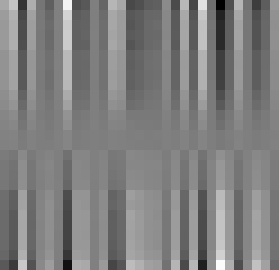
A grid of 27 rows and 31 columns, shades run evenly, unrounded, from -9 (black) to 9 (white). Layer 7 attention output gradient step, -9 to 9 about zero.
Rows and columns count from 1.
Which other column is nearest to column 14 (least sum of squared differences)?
1
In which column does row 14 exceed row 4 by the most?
25
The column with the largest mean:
8
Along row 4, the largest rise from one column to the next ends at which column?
23
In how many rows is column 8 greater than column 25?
15
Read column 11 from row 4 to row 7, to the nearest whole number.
0 0 0 0
